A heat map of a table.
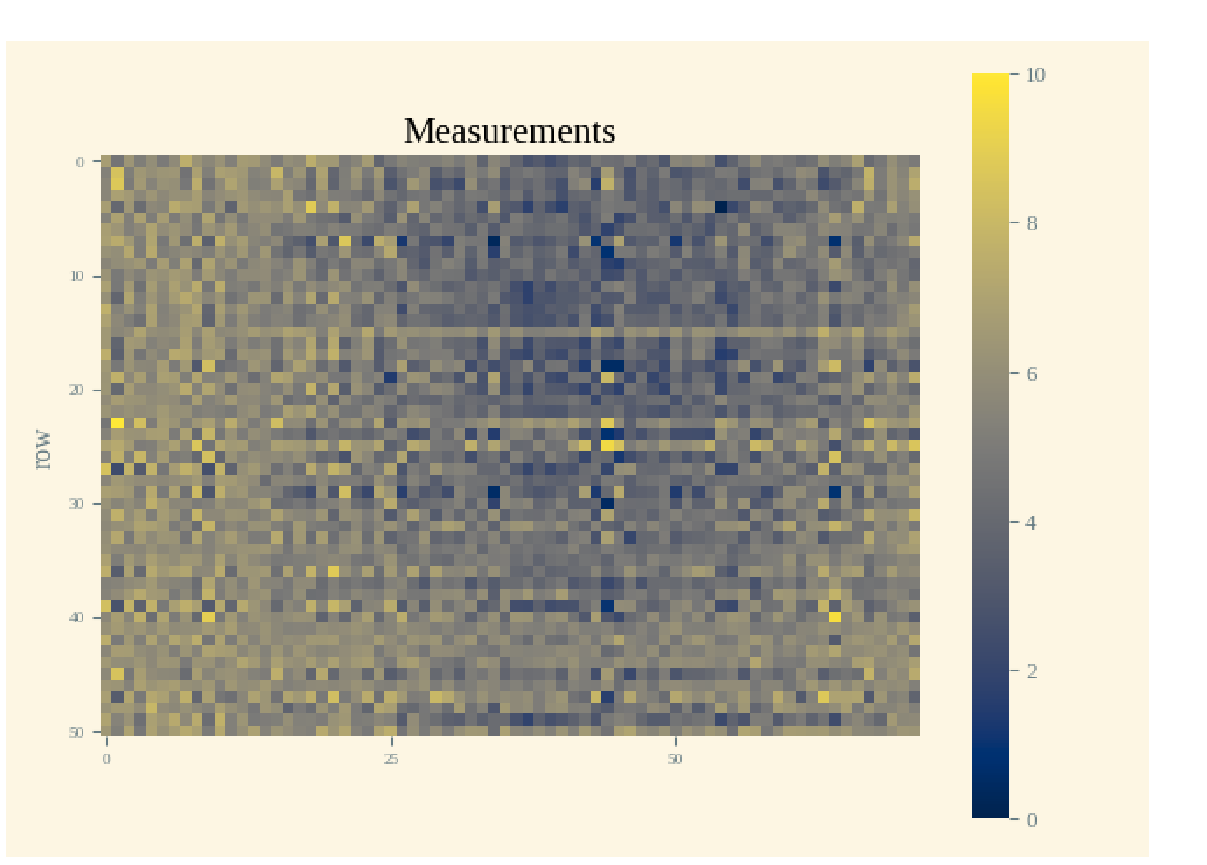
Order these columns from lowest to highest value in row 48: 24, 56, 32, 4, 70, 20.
32, 20, 70, 56, 24, 4
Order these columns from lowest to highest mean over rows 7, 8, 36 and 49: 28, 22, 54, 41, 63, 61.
41, 28, 54, 22, 61, 63
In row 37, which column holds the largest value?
9
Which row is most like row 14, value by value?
13
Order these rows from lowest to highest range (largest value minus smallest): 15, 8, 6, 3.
15, 3, 6, 8
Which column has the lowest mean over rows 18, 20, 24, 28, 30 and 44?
44
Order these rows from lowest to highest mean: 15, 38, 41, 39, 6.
6, 39, 38, 41, 15
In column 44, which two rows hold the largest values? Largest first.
25, 23
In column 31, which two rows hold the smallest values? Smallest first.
2, 19
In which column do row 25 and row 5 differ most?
45
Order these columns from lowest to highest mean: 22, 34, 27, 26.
34, 26, 27, 22
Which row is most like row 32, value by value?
38
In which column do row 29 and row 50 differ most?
64
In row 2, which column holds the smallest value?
43
